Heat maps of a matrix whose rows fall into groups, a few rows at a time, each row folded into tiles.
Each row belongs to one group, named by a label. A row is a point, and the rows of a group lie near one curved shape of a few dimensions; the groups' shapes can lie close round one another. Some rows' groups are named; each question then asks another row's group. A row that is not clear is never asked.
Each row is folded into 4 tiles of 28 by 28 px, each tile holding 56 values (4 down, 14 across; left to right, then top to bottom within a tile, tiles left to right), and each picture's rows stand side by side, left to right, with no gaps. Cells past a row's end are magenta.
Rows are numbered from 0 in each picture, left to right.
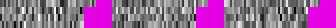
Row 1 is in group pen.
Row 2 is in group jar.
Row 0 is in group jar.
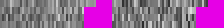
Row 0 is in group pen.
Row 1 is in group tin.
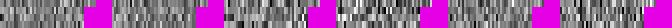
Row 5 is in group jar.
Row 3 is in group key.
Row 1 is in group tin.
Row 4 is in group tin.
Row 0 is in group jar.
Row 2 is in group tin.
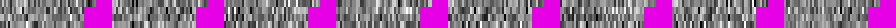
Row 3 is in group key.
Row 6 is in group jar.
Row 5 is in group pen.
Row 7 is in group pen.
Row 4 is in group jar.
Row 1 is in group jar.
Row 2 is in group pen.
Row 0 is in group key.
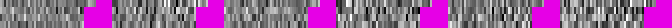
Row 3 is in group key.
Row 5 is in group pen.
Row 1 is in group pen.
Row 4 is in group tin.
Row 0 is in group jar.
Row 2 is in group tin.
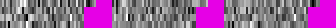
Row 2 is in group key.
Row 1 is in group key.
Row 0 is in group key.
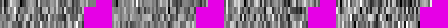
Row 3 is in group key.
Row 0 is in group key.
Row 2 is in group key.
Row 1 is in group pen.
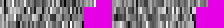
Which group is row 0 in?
key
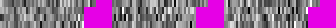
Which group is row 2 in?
key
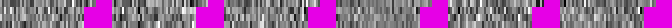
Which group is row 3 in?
jar
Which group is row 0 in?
pen
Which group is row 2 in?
jar
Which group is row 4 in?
key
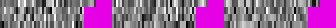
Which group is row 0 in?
jar
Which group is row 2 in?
key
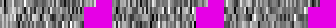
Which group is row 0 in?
key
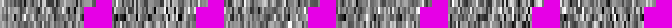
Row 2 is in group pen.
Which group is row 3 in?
key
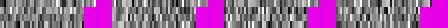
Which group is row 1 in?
key
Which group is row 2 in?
pen
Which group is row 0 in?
key
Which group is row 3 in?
jar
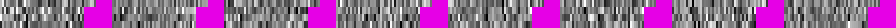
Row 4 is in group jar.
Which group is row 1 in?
pen
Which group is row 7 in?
pen
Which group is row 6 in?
jar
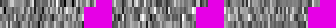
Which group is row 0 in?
pen
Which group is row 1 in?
key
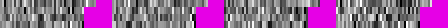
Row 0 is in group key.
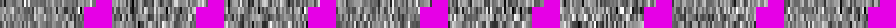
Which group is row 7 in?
pen
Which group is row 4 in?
pen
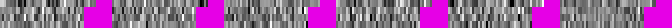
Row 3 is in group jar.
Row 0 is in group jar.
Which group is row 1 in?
key
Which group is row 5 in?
jar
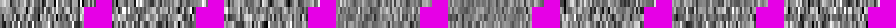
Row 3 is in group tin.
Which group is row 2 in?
tin
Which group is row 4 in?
jar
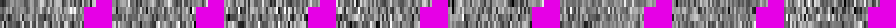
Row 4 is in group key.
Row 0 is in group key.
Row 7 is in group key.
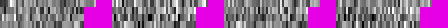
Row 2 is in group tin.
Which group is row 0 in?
key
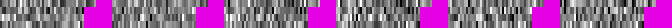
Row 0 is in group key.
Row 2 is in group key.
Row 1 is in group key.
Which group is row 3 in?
key
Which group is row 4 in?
key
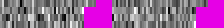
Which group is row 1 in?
jar
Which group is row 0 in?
key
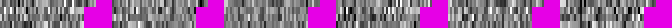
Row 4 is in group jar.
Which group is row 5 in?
jar
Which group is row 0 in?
pen
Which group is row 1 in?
key
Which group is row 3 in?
pen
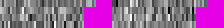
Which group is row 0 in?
tin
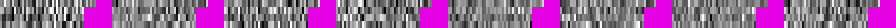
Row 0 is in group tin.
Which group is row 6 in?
key
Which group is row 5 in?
key
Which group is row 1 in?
pen
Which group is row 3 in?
key
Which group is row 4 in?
key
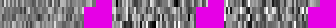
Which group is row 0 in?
tin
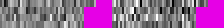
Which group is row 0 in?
pen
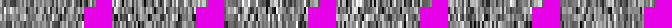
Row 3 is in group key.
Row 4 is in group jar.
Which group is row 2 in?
jar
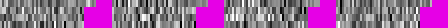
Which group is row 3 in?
tin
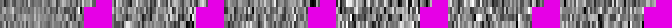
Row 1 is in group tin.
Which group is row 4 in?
key
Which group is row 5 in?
key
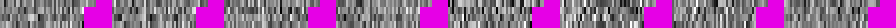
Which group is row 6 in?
jar
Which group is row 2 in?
pen
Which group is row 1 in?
key
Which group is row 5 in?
key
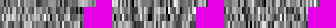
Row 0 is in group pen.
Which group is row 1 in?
jar
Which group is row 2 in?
jar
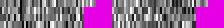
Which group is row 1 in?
key
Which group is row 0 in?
jar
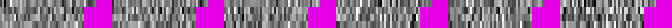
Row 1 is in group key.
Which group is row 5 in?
tin
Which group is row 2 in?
pen
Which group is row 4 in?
jar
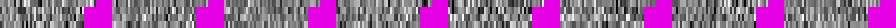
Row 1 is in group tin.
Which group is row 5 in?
pen
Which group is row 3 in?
key
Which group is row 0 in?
jar
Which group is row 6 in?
pen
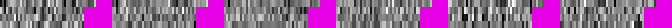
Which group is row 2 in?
pen
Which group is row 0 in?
pen
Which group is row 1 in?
key
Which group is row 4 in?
jar
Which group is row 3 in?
tin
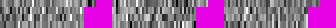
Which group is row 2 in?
jar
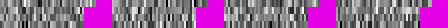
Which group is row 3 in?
key
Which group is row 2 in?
jar
